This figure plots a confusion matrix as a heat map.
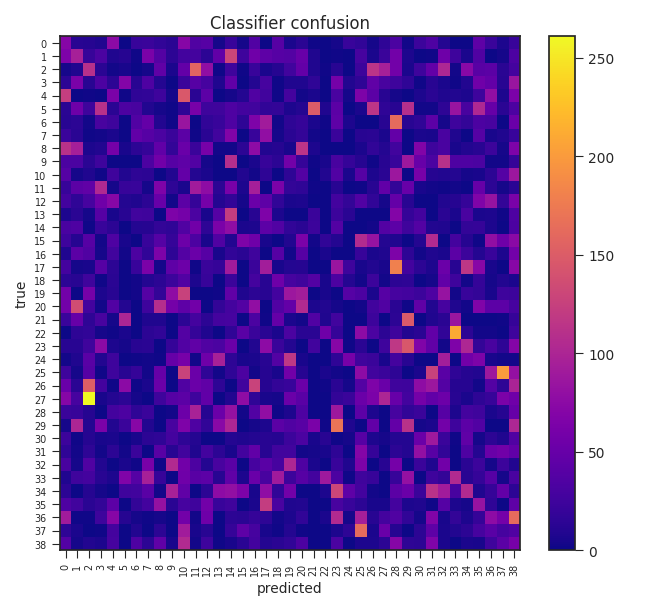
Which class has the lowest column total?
22
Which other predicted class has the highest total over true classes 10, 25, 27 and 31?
37
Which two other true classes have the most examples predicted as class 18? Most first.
33, 11
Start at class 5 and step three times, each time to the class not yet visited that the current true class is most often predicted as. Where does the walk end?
23
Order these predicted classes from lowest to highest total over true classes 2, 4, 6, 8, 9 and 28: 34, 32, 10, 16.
34, 16, 32, 10
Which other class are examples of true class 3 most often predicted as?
38
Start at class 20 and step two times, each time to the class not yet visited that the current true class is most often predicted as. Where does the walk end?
14
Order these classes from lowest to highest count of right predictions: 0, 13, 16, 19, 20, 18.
16, 13, 18, 0, 19, 20
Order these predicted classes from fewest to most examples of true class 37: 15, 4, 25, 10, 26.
26, 4, 15, 10, 25
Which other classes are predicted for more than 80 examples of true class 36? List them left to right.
0, 23, 25, 38
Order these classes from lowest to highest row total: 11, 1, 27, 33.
11, 1, 33, 27
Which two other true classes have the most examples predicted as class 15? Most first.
27, 34
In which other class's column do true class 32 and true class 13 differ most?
19
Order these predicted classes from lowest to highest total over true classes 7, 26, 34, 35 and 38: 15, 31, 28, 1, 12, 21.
21, 1, 15, 12, 28, 31
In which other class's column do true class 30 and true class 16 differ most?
31
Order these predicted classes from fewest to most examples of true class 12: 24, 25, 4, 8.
24, 25, 8, 4
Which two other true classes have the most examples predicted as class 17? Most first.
35, 6
